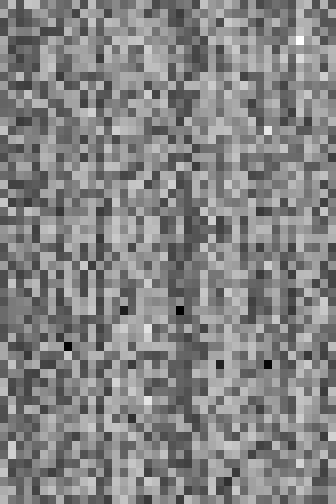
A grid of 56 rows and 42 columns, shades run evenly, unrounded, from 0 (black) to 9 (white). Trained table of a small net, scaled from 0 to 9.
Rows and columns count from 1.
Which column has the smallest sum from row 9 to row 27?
24
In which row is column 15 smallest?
16
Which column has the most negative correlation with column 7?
5
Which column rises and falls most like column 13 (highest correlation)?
1
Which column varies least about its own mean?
27
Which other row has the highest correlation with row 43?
23
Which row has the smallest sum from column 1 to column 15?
36
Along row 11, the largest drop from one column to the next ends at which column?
20
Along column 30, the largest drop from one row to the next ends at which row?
49
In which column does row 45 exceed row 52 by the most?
19
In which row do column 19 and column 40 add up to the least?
56
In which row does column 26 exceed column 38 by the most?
33
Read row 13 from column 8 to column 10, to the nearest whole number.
3 3 6
